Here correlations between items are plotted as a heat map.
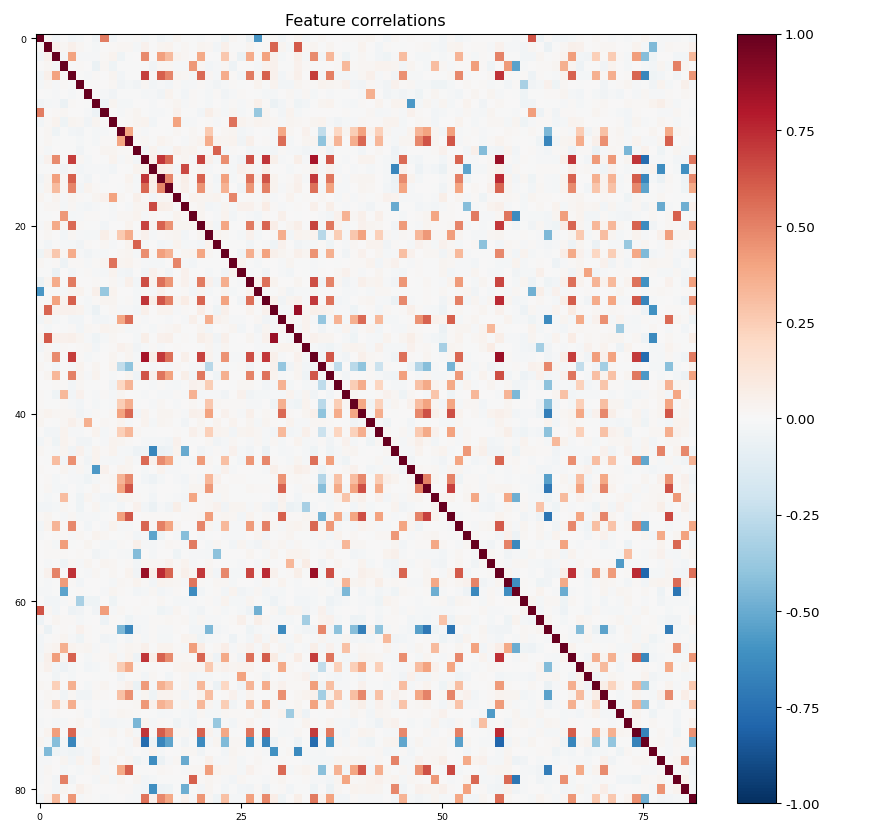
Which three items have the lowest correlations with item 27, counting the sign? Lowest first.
0, 61, 8
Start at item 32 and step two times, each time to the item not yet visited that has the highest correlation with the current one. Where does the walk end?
1
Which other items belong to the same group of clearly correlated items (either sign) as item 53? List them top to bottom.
14, 18, 44, 77, 80
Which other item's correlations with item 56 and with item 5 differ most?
72
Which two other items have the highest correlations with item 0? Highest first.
61, 8
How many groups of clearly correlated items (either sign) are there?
15
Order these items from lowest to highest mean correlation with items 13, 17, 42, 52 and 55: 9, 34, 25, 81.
25, 9, 81, 34
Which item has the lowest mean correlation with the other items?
75
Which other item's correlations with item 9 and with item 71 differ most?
24
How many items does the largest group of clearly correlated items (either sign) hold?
20
